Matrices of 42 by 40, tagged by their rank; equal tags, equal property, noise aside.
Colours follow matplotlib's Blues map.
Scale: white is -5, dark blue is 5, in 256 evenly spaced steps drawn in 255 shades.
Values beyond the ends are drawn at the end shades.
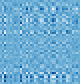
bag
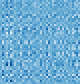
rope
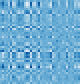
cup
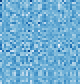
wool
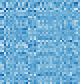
rope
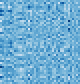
wool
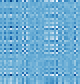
cup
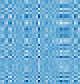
cup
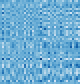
bag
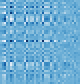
cup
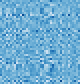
wool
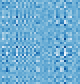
bag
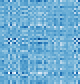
bag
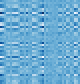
cup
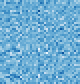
wool
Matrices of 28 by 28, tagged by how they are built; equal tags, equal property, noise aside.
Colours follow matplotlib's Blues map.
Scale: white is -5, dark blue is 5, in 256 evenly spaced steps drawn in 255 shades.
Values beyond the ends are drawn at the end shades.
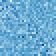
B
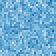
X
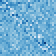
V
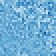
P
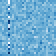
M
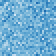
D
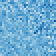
P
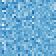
M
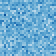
X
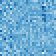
M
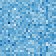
M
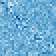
B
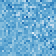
P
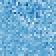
P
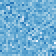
B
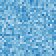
X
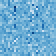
M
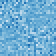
B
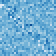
V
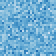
X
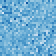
B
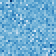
B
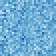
D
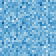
D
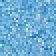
V
